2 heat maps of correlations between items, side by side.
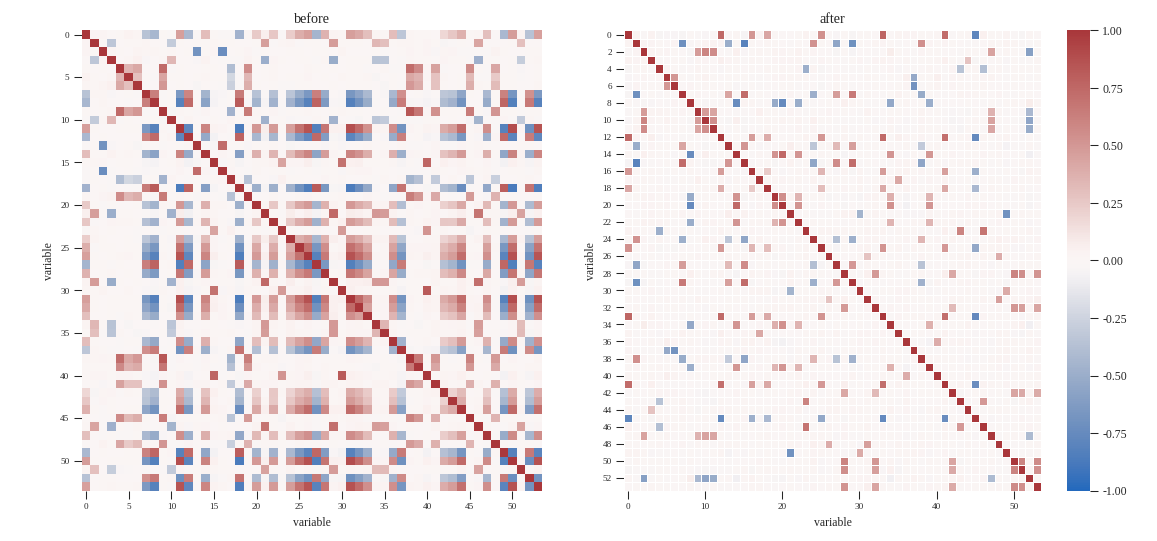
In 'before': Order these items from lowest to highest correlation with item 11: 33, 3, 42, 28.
3, 42, 33, 28
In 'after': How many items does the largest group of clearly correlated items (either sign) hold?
8
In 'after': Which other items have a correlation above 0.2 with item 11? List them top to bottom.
2, 9, 10, 47
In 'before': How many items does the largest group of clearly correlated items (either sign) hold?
27
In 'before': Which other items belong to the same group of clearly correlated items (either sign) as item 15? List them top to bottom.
23, 30, 40
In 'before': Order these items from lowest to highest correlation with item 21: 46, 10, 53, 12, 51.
10, 12, 53, 51, 46
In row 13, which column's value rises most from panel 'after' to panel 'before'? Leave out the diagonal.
16
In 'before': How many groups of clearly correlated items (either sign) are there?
5
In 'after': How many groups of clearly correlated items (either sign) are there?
12
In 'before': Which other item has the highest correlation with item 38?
9
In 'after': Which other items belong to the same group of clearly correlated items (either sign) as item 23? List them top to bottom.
4, 43, 46
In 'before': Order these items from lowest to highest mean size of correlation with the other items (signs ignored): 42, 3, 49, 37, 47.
3, 42, 47, 37, 49
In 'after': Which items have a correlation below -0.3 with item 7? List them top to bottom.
1, 24, 38
